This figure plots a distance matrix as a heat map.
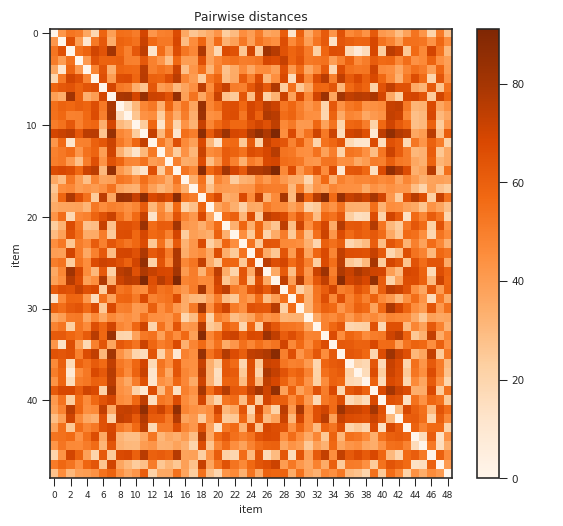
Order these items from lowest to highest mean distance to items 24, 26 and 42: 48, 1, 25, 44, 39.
1, 48, 44, 25, 39
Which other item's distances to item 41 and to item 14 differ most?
27
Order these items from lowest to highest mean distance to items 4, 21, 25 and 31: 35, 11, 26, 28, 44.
26, 44, 28, 35, 11
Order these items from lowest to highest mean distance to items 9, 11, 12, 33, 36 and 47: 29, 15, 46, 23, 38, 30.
38, 15, 23, 30, 29, 46
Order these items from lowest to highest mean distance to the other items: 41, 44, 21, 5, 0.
0, 44, 21, 5, 41
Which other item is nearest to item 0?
29
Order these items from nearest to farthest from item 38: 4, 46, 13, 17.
17, 13, 4, 46
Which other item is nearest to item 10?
13
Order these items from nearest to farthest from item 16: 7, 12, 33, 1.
1, 7, 12, 33
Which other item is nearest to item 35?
15
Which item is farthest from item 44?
18
